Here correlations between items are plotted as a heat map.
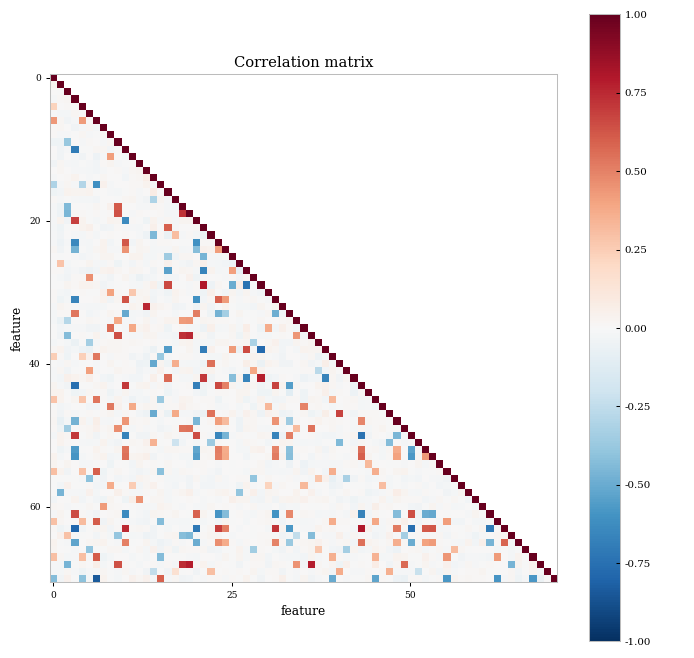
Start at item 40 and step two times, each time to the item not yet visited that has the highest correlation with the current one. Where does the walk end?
22
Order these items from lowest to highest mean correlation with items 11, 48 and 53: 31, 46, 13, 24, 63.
13, 46, 24, 31, 63
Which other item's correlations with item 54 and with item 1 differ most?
58
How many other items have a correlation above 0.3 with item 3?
4
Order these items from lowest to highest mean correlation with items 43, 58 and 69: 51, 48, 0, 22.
51, 0, 22, 48
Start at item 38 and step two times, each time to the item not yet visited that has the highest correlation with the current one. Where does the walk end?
25
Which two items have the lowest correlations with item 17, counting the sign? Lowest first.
14, 51
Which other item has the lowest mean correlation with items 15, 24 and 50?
6
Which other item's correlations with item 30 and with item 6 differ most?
70
